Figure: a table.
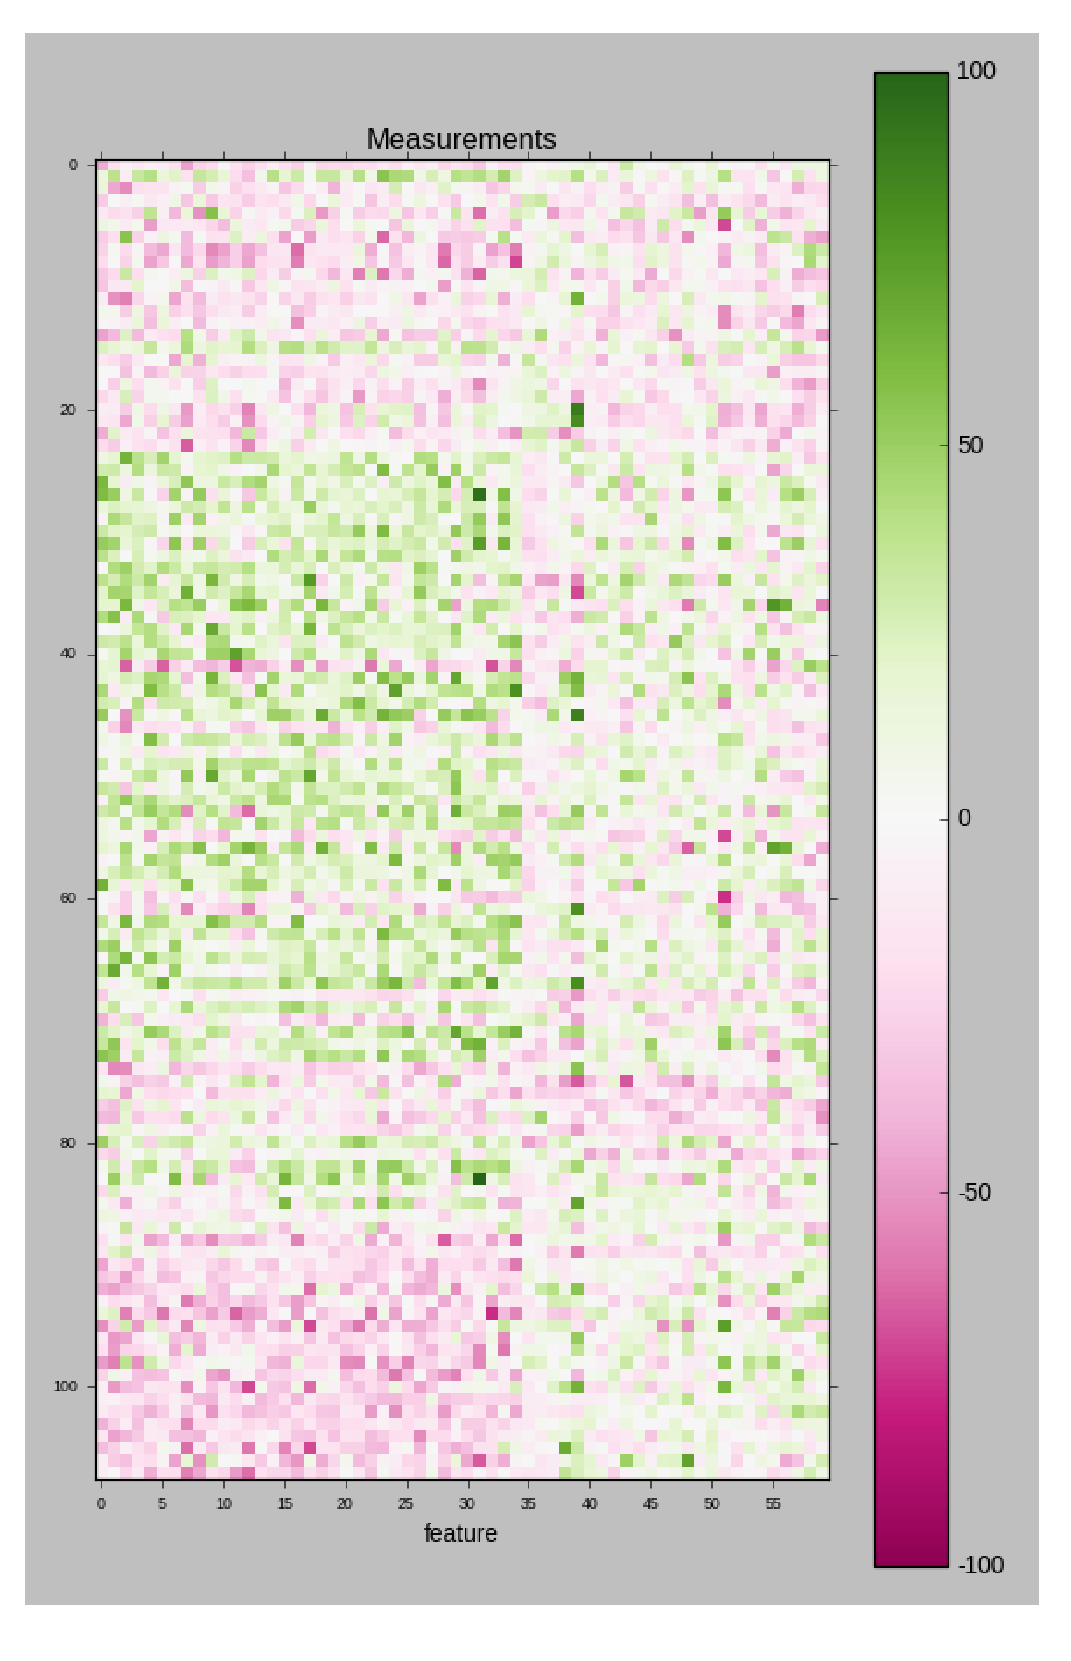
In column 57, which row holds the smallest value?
12
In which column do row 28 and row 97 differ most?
33
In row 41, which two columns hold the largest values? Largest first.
58, 59
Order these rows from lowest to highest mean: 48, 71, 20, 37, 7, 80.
7, 20, 48, 37, 80, 71
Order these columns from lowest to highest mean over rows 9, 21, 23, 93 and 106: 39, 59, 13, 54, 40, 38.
13, 54, 40, 59, 38, 39
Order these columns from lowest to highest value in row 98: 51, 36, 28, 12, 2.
28, 12, 36, 2, 51
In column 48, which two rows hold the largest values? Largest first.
106, 42
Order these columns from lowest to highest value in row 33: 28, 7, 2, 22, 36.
36, 28, 7, 22, 2
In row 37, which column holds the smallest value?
39
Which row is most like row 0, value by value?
103
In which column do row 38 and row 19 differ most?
17
